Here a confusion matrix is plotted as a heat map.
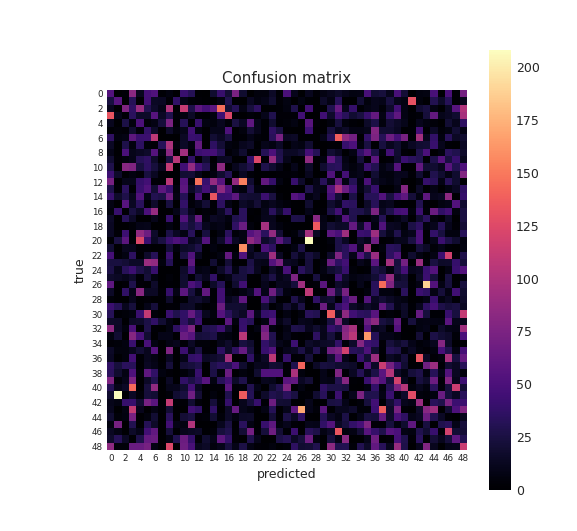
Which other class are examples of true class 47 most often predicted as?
32
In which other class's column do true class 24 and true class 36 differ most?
42
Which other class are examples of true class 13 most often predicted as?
31
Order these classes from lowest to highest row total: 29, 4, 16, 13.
4, 29, 16, 13
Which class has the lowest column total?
7
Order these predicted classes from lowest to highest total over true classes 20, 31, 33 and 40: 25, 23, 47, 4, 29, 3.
25, 29, 23, 47, 4, 3
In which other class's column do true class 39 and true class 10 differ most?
8
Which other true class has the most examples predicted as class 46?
22
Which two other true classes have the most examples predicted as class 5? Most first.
30, 23
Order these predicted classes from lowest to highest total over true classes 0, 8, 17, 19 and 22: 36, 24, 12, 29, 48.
29, 24, 12, 48, 36
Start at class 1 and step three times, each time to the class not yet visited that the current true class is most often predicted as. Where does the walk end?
28
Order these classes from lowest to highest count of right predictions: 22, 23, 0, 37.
0, 23, 22, 37
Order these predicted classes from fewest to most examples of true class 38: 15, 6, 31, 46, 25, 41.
15, 41, 6, 46, 31, 25
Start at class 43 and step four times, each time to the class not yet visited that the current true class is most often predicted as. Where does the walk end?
3
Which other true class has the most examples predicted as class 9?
20
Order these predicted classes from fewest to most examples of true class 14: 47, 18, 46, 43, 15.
47, 18, 15, 43, 46
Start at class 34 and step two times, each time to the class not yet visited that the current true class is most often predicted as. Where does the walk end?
11
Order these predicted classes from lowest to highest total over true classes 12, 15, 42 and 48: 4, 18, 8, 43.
43, 4, 18, 8
